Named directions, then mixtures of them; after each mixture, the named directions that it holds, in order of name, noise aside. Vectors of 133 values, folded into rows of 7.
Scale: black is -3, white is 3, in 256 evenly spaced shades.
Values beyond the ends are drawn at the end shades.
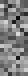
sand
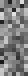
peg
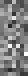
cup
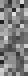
peg.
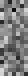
peg.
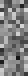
peg, sand.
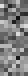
sand.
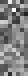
peg, sand.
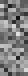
sand.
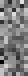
peg.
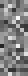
cup, sand.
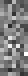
cup.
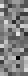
peg, sand.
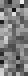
peg.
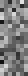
peg.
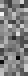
peg, sand.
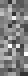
cup.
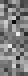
cup, sand.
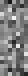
cup, peg.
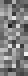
cup.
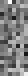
cup, peg.
